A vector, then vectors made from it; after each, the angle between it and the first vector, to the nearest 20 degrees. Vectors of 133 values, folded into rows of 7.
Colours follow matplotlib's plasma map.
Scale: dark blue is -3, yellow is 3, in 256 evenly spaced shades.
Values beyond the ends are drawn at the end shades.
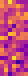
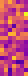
20 degrees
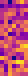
160 degrees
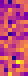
160 degrees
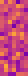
40 degrees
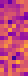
160 degrees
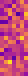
100 degrees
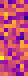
120 degrees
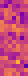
120 degrees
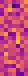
100 degrees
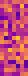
100 degrees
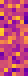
80 degrees
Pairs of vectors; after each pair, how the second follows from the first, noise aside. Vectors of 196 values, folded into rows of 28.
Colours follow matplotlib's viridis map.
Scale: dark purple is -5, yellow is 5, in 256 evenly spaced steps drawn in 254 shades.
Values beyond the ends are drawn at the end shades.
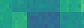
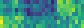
reversed, scaled up.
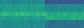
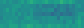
wrapped around, shrunk.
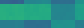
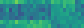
negated.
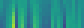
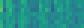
wrapped around, shrunk.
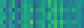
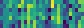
reversed, scaled up.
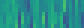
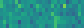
reversed, negated, partly zeroed.
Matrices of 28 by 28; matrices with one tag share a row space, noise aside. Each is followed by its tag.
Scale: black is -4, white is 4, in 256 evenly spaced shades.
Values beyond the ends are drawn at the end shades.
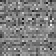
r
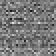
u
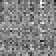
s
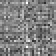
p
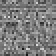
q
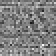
s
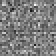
u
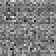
u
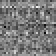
q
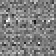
u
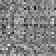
u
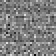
u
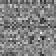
s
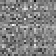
u
